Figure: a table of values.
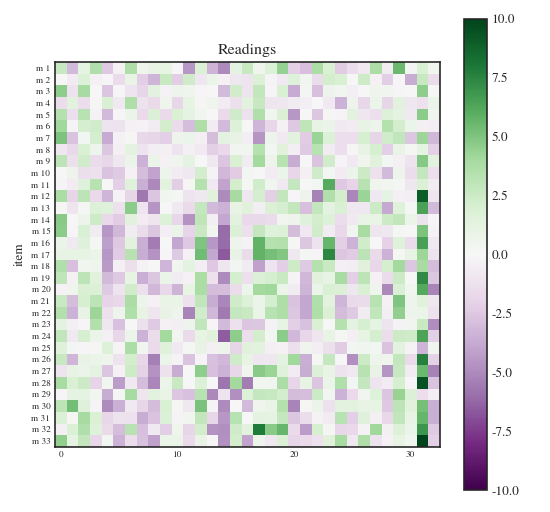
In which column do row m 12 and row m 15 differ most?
22
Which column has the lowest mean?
14
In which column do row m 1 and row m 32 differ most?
17
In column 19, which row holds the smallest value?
m 18
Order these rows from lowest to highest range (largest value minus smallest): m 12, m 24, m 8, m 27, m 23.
m 8, m 23, m 27, m 24, m 12
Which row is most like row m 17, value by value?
m 16
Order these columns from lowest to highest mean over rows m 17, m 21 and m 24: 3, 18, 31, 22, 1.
1, 22, 3, 18, 31
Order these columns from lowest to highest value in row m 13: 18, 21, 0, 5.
21, 5, 0, 18
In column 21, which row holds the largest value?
m 6
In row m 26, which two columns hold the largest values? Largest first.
31, 20
